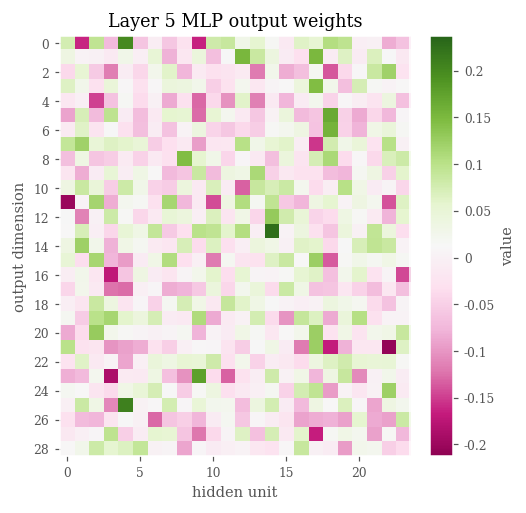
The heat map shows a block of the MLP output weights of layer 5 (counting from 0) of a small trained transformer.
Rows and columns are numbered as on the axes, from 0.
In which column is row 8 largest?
8
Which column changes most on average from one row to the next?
3
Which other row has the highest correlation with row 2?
24
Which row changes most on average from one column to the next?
11
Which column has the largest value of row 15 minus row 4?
2
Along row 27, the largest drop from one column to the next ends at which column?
17
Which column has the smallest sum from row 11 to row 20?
18
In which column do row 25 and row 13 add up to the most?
14
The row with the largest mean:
13
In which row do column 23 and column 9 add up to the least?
0
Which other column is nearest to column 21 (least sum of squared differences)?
6
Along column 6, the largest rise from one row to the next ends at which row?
27
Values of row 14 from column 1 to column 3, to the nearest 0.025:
0.125 0.025 -0.075
